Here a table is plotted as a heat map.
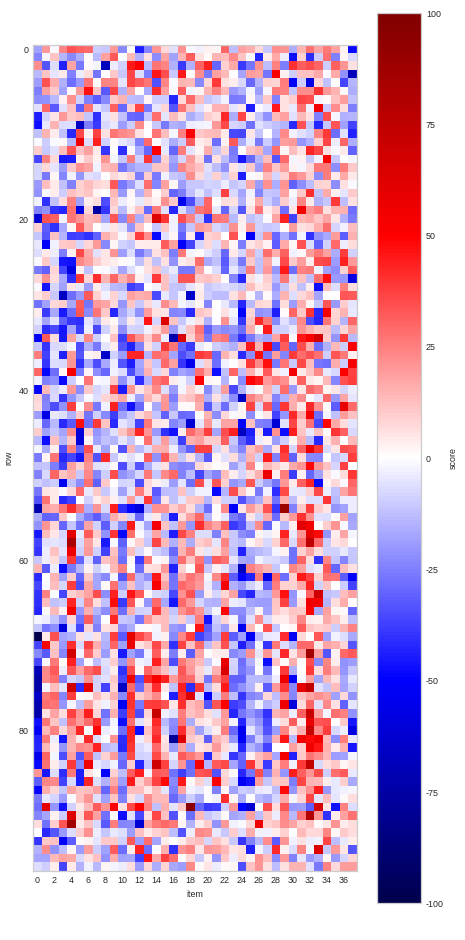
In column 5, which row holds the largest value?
11
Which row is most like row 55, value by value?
6
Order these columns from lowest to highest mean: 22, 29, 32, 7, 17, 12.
12, 7, 17, 22, 29, 32
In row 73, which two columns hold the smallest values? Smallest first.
0, 10
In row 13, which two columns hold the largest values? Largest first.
34, 13
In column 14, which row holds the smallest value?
22
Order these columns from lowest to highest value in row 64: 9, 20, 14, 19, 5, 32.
19, 14, 20, 5, 32, 9
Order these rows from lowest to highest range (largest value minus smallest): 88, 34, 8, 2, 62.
88, 8, 62, 2, 34
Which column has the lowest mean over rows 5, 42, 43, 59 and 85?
8
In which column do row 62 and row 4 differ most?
32
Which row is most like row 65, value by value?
57
